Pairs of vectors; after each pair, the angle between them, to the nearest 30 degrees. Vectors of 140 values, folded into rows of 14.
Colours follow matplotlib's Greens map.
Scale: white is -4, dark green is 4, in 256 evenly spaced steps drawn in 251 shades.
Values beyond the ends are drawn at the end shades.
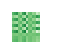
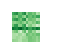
60 degrees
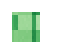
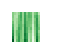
120 degrees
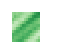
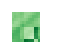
90 degrees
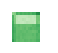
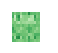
60 degrees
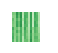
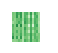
30 degrees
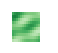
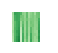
90 degrees
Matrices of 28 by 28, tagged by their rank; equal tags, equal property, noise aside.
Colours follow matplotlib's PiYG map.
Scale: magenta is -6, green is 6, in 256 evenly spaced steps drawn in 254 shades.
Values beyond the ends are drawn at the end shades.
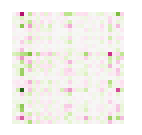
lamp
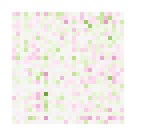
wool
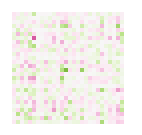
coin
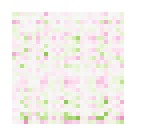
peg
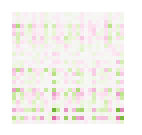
lamp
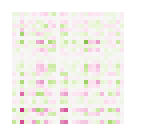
lamp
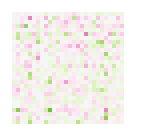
wool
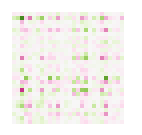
lamp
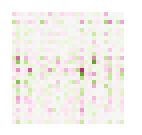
peg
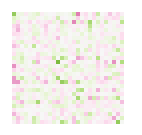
wool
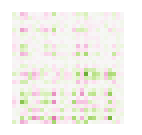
lamp
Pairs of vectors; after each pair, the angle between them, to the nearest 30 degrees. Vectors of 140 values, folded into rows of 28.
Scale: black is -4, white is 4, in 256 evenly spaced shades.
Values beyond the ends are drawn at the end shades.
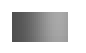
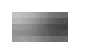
150 degrees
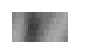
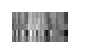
120 degrees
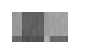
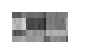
90 degrees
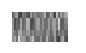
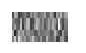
30 degrees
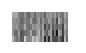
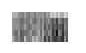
30 degrees
